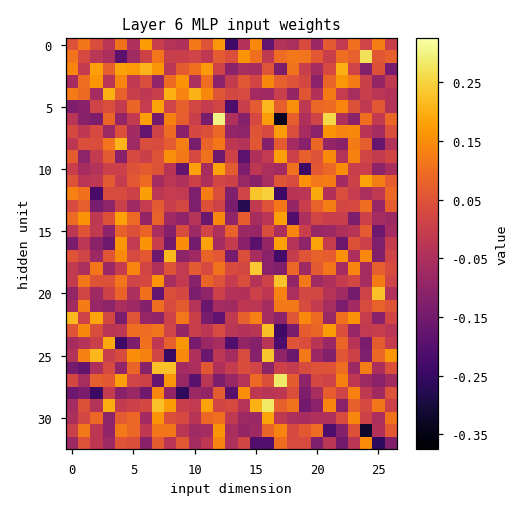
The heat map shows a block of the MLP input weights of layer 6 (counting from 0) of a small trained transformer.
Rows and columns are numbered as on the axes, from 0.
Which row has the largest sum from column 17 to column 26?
1
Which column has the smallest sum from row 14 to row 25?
10
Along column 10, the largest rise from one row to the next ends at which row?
4
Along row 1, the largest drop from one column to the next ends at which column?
25
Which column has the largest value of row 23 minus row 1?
16
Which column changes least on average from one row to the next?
26
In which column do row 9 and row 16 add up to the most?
17
